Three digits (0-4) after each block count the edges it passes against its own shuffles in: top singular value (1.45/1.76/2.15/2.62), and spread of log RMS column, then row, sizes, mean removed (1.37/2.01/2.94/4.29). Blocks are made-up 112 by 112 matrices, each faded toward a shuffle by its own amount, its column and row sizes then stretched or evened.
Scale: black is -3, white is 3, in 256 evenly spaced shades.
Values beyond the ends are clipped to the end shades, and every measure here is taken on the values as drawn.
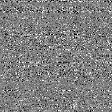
2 1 3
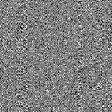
4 2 0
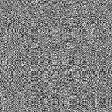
4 0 2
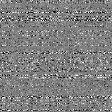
3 1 4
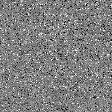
0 1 2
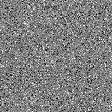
2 0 0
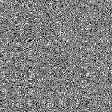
3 1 1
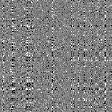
4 3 2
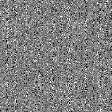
2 3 0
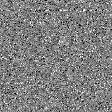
2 0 1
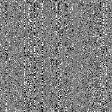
3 3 0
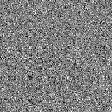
3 0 1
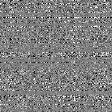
1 2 4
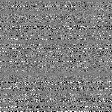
0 1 4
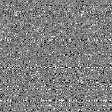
3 1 3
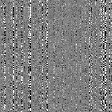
4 4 0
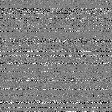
1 0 4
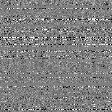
2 1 4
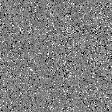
1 2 1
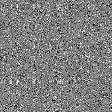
2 1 0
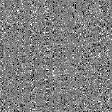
2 3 1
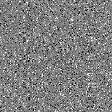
2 1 0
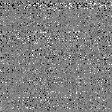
1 2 3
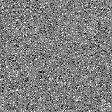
2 1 0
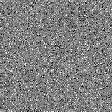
3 0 0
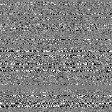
3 0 4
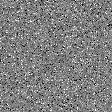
1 0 0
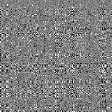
4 3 3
